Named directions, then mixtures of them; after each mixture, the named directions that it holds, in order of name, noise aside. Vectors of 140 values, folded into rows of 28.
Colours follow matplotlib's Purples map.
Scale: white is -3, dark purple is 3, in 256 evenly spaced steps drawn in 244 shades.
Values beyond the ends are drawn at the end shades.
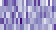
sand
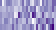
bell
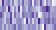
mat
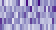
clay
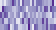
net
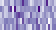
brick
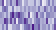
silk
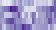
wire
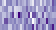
bell, silk.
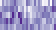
sand, silk, wire.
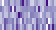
bell, brick.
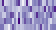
clay, silk.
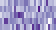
brick, silk.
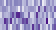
brick, silk.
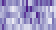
clay, wire.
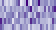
clay.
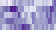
wire.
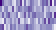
brick, net, sand.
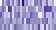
brick, mat, net.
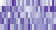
net, sand, wire.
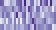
bell, sand.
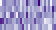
clay, sand.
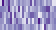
mat.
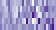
bell, mat.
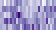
brick, silk, wire.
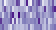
clay, net, silk.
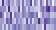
mat.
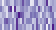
bell, brick.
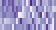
bell, brick, clay.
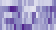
wire.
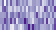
net, silk.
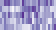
brick, wire.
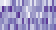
brick, net, wire.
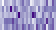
bell, brick, wire.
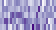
brick, silk.
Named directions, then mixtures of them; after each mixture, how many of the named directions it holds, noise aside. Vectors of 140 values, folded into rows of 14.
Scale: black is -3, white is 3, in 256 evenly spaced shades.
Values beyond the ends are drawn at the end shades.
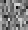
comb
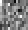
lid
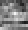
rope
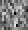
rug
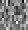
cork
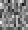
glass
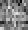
four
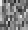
two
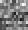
four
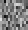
one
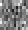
four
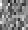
two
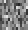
one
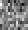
three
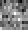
three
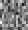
one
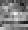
one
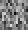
two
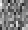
two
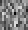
one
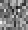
four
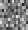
two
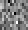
four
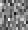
four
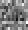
four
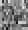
four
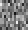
four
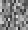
three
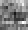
one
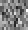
two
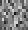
two
